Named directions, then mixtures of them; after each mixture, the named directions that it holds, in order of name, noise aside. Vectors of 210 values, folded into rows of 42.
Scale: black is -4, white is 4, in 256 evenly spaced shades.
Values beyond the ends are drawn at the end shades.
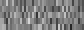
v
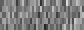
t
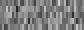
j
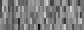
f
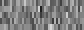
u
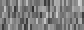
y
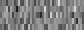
j, y.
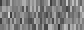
t, u, v.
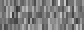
j.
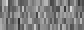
f, v.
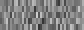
j, v, y.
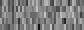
f.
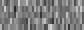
u, y.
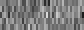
t, u, y.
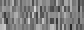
u, v.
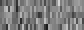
j, t, y.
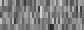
u.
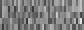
f, y.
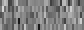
f.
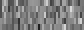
f.
